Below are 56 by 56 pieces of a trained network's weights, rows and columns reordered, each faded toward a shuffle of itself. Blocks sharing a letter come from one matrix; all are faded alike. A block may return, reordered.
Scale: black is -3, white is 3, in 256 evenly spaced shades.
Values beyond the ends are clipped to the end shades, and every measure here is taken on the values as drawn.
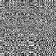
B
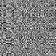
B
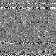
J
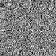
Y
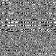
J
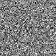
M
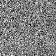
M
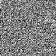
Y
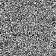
M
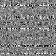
J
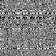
J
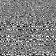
J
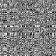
B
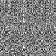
Y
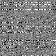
J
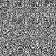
Y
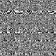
J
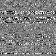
J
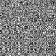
Y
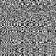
B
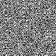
M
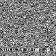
Y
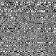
J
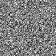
M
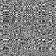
B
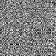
Y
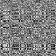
B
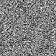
M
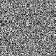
M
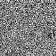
M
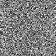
M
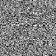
Y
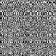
B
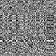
B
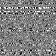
J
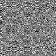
Y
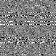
J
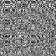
B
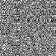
Y
